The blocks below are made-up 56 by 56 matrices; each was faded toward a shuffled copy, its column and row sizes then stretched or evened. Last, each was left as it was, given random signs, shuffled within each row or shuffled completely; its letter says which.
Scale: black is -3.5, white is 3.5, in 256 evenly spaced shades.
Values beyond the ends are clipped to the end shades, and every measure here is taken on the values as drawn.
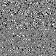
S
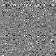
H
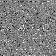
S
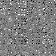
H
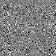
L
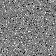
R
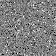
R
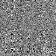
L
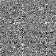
L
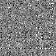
L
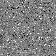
R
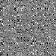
H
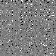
L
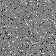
R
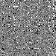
L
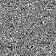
S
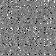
L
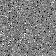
R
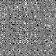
H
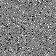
R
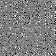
L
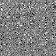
L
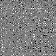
H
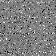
S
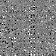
H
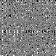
H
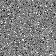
R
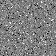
R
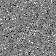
R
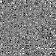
L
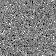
R
